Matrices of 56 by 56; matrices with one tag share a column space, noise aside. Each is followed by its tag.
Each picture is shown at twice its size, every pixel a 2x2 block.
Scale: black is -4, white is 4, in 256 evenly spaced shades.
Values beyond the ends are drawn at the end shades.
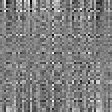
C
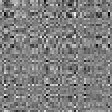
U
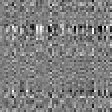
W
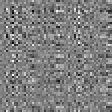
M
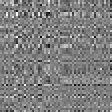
U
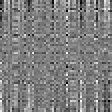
C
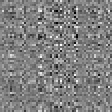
M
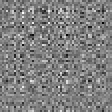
M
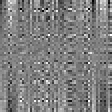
C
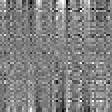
C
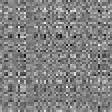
M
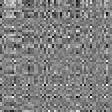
U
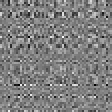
U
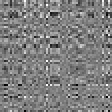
U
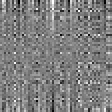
C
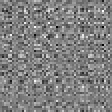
M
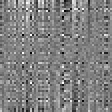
C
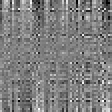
C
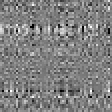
W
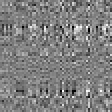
W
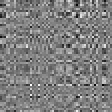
U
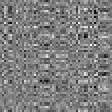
M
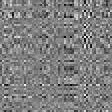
U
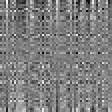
C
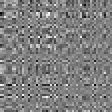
U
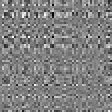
U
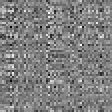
M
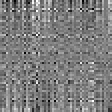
C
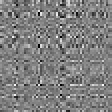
U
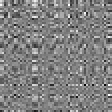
U
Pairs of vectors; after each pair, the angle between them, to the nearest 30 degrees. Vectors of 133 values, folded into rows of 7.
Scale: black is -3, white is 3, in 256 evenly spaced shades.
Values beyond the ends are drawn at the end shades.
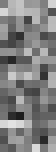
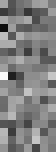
120 degrees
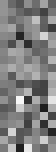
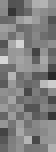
90 degrees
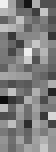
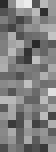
150 degrees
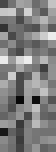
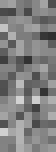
150 degrees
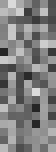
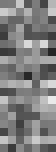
90 degrees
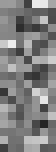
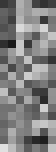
150 degrees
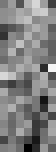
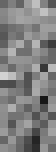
30 degrees
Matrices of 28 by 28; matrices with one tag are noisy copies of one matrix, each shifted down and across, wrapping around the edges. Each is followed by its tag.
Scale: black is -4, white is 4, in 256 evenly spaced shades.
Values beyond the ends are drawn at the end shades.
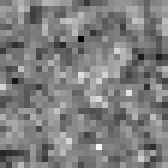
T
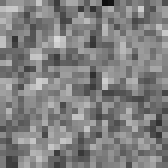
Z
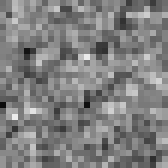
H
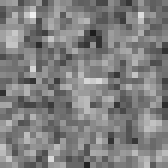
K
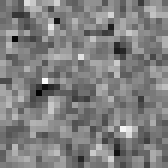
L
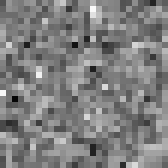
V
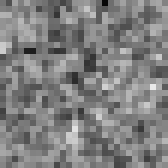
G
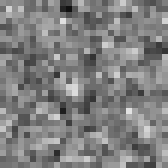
L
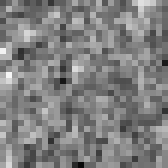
Z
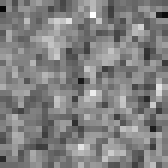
Z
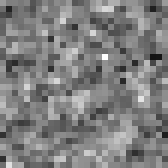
T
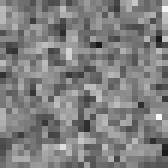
V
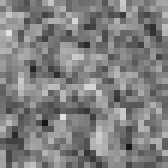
K
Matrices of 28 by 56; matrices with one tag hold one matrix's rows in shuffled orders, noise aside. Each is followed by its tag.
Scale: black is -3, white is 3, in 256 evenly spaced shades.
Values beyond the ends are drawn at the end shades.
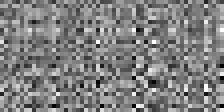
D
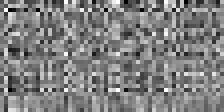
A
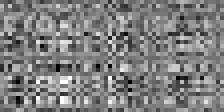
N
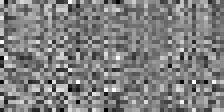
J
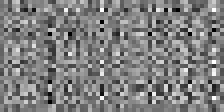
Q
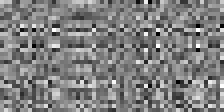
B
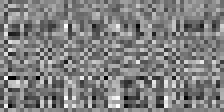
A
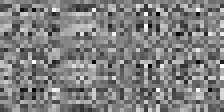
B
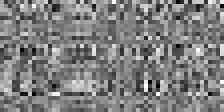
B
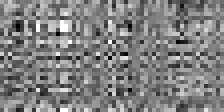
N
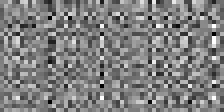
Q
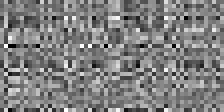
A
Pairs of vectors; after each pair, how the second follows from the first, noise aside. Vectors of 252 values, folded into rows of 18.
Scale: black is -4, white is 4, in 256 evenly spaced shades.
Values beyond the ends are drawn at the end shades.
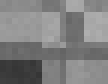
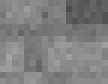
reversed, shrunk.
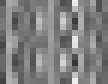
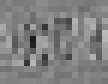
reversed, negated, partly zeroed.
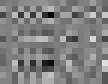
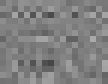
shrunk.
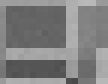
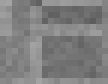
reversed, shrunk.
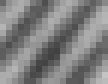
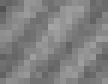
reversed, negated, shrunk.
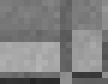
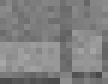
shrunk.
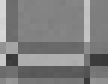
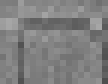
reversed, negated, shrunk.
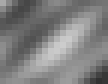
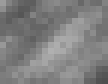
shrunk.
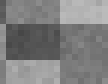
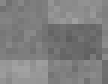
reversed, shrunk.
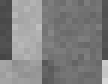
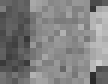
wrapped around, negated.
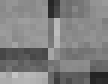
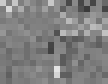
reversed, negated, partly zeroed.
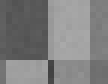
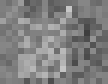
wrapped around, negated, partly zeroed.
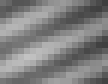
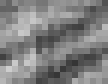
wrapped around, negated.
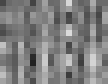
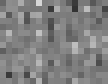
wrapped around, negated, partly zeroed.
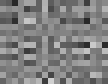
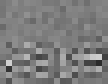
wrapped around, negated, partly zeroed.
